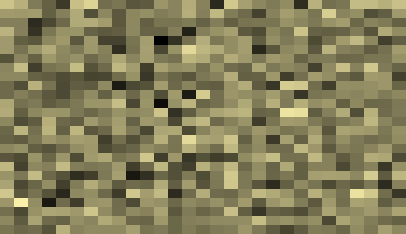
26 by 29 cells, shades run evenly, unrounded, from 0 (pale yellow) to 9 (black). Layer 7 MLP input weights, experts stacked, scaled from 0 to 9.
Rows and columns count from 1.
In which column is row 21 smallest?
17
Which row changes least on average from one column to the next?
26
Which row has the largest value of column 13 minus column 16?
13
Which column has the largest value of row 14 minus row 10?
3
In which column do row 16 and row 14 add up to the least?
14
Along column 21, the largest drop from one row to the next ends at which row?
10
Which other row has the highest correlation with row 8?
15
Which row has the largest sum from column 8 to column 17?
5
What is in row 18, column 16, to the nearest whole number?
7
